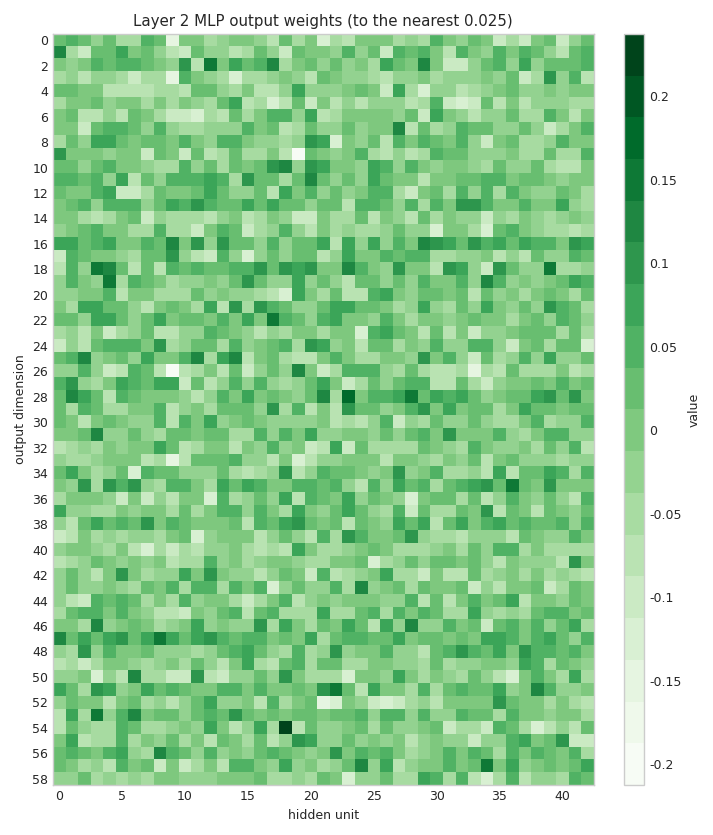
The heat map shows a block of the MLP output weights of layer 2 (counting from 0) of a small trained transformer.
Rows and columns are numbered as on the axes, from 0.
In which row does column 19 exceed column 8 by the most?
26
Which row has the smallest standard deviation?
14
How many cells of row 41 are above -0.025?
19
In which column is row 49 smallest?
2
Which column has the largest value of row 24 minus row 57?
8
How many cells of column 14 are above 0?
28
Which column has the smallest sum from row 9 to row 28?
33
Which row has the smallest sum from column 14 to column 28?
52
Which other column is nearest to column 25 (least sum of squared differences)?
38
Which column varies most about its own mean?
9
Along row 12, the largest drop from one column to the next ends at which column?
5
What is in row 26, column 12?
0
